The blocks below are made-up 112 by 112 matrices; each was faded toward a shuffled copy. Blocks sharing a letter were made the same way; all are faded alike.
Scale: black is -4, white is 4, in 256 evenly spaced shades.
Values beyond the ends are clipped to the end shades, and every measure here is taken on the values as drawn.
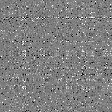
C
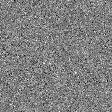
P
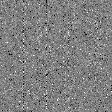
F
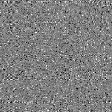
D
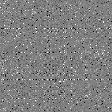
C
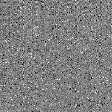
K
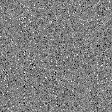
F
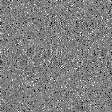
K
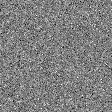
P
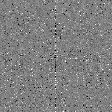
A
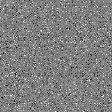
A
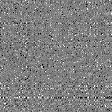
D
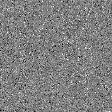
F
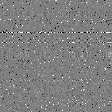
C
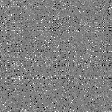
C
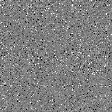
A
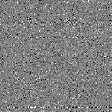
D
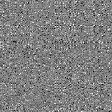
D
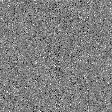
F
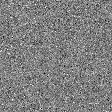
P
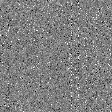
F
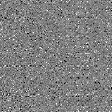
K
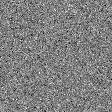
P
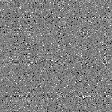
D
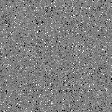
A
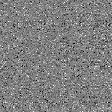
K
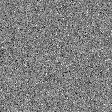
P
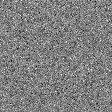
P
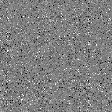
A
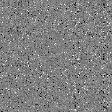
A
